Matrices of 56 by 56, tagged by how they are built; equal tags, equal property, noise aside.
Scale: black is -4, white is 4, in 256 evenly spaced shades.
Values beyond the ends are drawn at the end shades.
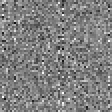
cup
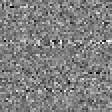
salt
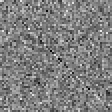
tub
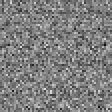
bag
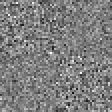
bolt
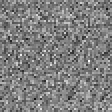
bag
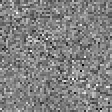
bolt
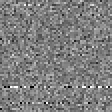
salt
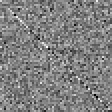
tub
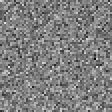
bag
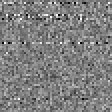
salt
